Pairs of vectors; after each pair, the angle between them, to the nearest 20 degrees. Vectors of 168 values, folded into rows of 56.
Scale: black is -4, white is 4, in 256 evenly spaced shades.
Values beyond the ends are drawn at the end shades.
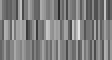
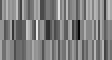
160 degrees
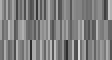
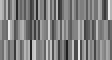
20 degrees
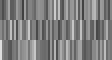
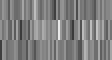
140 degrees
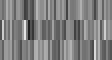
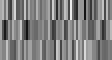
100 degrees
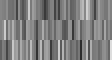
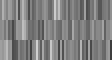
140 degrees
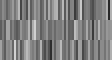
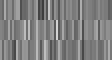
80 degrees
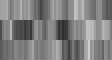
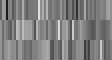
120 degrees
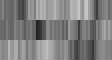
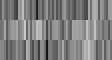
120 degrees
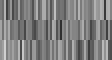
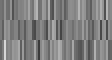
40 degrees
